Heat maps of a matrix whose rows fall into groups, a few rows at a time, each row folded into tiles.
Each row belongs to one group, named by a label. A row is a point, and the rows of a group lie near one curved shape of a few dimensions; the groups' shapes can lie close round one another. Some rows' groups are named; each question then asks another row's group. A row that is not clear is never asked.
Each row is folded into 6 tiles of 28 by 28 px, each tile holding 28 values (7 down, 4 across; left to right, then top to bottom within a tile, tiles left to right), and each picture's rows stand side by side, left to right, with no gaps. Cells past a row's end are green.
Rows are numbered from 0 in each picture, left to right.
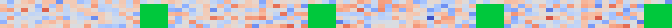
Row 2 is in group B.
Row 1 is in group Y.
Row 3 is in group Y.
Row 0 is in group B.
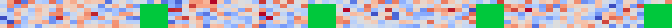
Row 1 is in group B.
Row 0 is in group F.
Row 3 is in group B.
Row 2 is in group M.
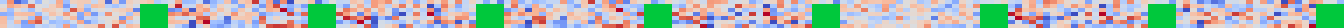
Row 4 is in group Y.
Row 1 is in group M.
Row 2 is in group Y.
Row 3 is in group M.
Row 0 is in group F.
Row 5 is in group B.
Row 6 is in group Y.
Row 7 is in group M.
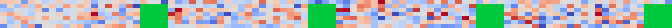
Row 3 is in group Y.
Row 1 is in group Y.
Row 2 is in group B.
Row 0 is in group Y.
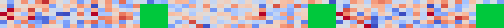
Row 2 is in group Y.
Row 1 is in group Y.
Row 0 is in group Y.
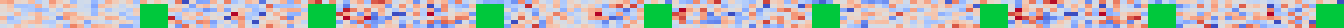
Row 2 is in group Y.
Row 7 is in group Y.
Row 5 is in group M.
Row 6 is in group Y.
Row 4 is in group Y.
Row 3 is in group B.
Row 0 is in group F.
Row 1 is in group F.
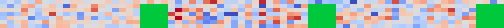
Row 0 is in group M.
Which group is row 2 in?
M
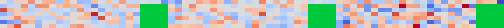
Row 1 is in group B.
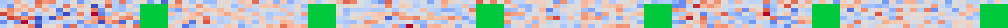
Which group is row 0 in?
Y
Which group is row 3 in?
Y
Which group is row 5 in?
B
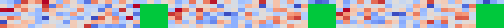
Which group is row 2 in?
Y
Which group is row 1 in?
Y
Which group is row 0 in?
B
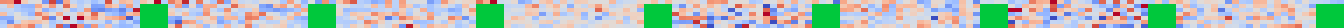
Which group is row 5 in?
B
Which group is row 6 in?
B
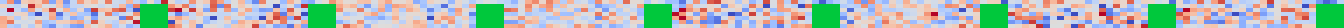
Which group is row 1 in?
B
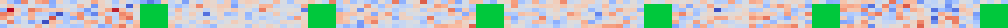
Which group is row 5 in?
B
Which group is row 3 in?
F
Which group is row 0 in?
Y
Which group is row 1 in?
M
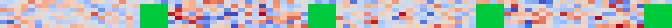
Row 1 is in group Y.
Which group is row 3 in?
M
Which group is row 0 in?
B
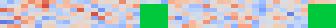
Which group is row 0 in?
B
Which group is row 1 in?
F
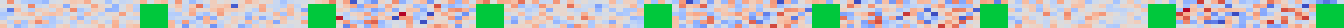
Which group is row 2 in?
F
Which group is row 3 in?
F
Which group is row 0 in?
M
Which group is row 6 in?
B
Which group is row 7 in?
Y
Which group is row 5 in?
F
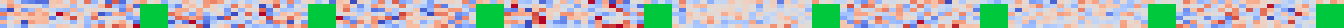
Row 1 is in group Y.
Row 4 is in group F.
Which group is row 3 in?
M
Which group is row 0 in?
M
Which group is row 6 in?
M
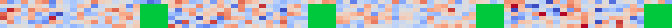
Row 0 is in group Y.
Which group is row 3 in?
B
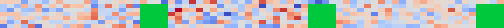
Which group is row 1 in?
Y
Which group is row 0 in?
Y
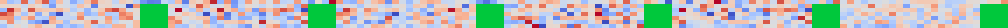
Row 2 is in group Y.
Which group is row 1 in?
M
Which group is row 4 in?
M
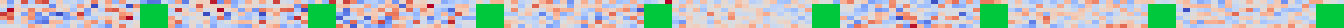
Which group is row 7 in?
M
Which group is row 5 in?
F
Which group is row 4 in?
B
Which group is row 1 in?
M
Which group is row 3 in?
M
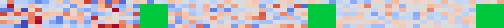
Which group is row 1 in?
Y
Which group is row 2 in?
M
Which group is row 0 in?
M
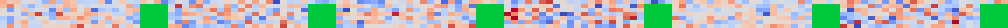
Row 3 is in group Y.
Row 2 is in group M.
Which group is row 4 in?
F
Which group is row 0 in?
B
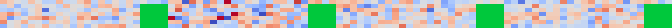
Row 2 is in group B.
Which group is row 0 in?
Y
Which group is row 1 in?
F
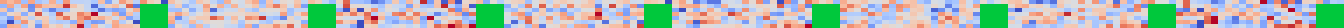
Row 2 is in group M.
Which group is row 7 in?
M
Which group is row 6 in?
M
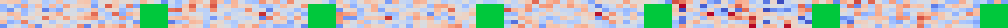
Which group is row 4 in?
B
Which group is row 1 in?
B
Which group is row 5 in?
F
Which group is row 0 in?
Y
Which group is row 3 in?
B
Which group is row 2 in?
Y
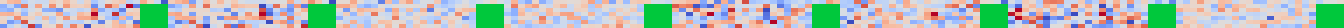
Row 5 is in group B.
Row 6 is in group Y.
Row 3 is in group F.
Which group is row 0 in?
Y
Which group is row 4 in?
B
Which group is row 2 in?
B
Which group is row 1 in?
Y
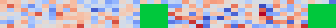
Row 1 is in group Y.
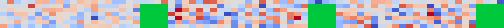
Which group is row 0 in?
M
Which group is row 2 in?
Y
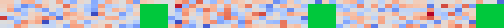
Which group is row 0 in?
F
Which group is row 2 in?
Y
